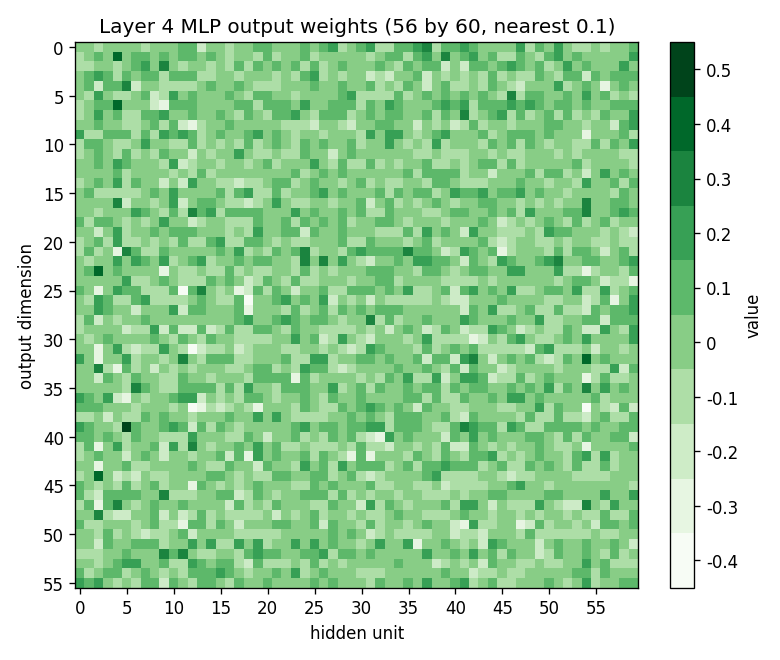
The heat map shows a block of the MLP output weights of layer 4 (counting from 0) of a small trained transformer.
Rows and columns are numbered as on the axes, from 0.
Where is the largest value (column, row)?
5, 39
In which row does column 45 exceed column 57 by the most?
26
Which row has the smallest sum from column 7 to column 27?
37
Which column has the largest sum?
42
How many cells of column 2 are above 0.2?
4
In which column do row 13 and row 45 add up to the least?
12
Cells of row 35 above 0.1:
6
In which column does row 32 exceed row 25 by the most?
11
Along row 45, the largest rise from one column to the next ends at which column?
13
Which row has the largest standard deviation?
25
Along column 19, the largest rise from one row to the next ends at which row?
38
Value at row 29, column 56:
0.2
